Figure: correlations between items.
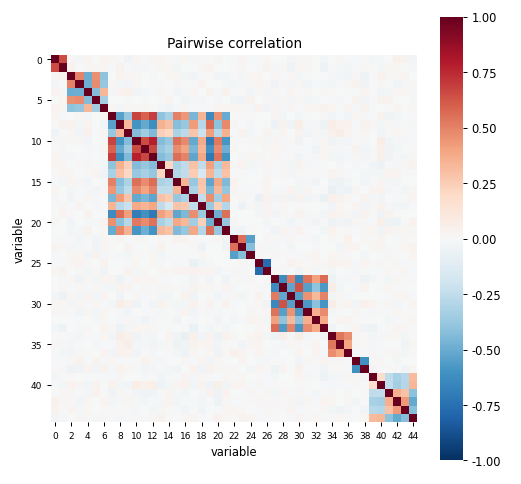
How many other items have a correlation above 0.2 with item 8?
6
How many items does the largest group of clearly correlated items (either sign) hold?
15
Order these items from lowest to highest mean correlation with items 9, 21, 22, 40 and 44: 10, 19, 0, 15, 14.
10, 15, 0, 14, 19
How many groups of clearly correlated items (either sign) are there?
9
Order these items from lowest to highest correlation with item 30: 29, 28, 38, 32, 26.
29, 32, 26, 38, 28
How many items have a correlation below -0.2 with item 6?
3
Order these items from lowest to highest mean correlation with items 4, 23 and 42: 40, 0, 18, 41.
40, 18, 0, 41
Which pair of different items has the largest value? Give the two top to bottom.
10, 12
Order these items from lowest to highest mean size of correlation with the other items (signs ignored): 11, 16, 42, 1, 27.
1, 42, 27, 16, 11
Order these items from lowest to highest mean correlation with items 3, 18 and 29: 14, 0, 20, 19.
19, 14, 0, 20
